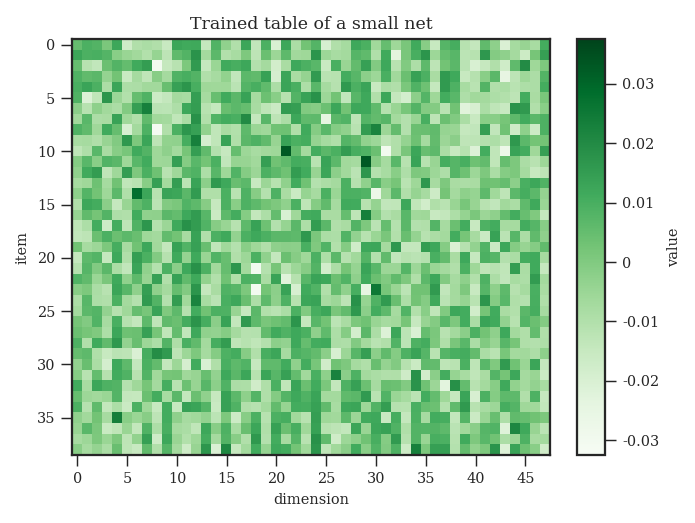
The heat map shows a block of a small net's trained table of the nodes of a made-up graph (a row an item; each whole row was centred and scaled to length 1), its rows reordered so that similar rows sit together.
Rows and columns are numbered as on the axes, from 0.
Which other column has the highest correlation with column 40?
20
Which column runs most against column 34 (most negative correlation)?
46
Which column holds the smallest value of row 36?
43
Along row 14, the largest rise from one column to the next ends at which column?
6
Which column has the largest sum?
12
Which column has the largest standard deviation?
18
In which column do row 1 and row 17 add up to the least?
32
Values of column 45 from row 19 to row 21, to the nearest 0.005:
-0.005 0.01 -0.01
